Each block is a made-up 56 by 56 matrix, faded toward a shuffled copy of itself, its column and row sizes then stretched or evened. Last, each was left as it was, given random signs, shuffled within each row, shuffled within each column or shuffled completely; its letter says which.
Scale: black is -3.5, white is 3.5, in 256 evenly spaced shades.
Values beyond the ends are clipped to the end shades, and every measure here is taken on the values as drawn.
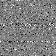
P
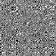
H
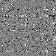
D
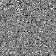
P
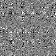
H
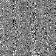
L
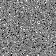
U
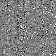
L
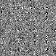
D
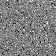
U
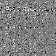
D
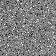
U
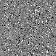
L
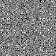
D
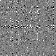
H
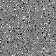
L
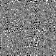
D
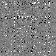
D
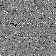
P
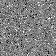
U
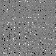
D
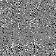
D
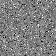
U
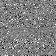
P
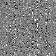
L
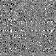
H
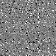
D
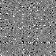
H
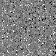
L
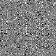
D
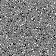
U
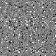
H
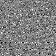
P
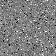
U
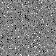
L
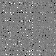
D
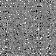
D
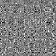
H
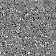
P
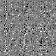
H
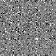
H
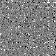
D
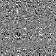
H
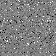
P
